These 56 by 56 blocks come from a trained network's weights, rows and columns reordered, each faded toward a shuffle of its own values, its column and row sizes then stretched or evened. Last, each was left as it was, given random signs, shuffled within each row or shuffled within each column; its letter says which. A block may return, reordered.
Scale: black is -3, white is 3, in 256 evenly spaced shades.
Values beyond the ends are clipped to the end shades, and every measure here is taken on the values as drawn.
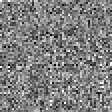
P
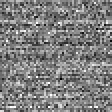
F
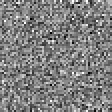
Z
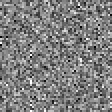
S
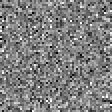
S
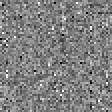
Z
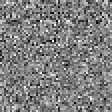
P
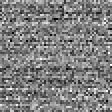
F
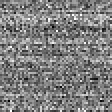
F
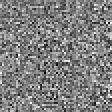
P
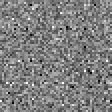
F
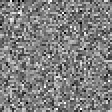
S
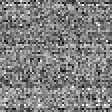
P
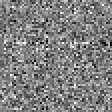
Z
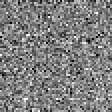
F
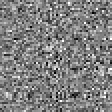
P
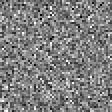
S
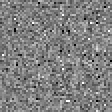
P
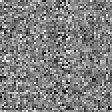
Z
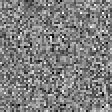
Z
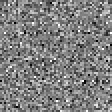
F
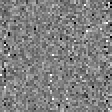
S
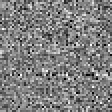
P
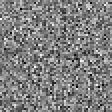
Z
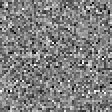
F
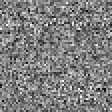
F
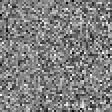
S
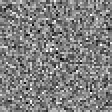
S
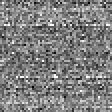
F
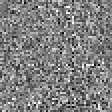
Z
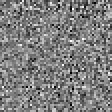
Z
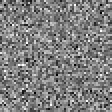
Z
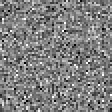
S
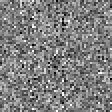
S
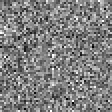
S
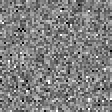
P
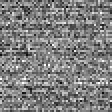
P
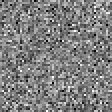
Z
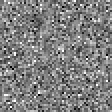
S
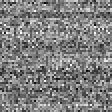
F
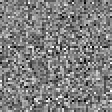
Z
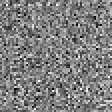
P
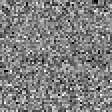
F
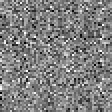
P
